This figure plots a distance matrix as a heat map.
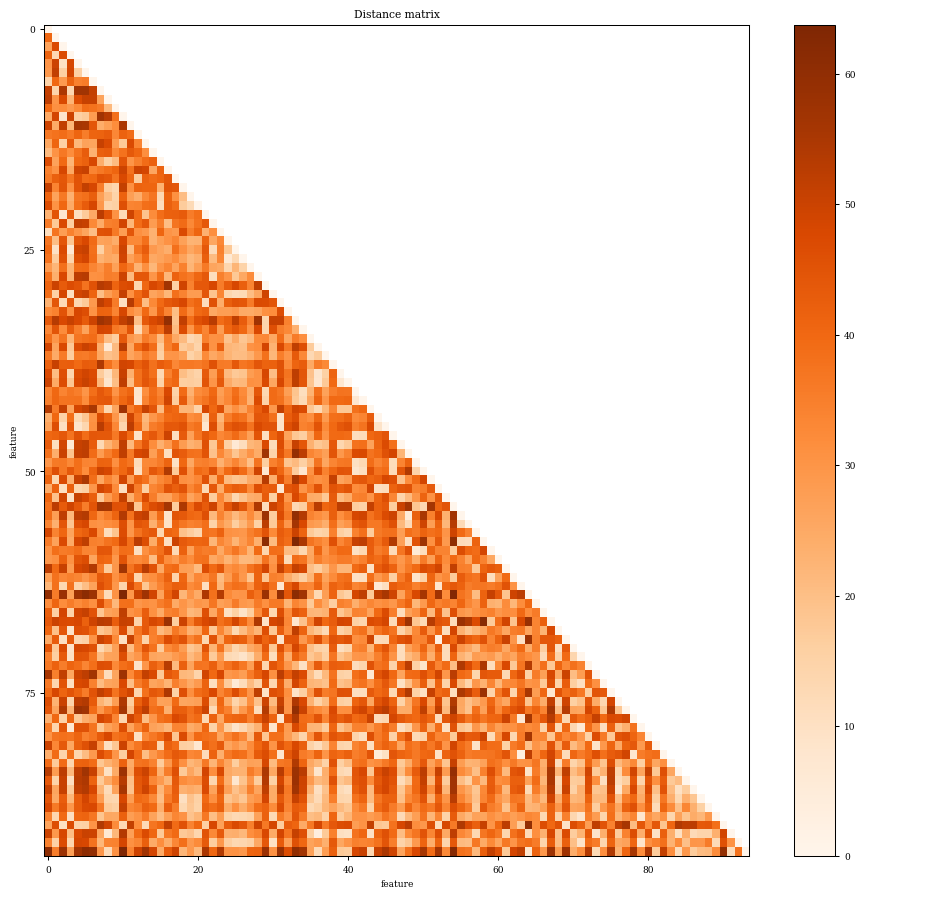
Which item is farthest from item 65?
7
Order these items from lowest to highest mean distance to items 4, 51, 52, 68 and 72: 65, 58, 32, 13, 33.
13, 65, 32, 58, 33
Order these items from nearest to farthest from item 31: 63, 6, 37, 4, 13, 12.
63, 4, 13, 6, 37, 12
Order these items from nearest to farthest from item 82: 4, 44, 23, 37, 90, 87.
44, 4, 90, 23, 37, 87
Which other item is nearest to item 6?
0
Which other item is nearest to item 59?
49
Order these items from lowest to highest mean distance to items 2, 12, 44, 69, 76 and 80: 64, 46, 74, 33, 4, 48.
4, 46, 74, 33, 48, 64
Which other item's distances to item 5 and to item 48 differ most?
55
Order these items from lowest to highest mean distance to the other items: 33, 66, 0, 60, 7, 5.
66, 60, 7, 0, 5, 33
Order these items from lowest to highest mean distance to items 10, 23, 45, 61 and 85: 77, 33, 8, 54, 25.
25, 8, 77, 54, 33
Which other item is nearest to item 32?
60
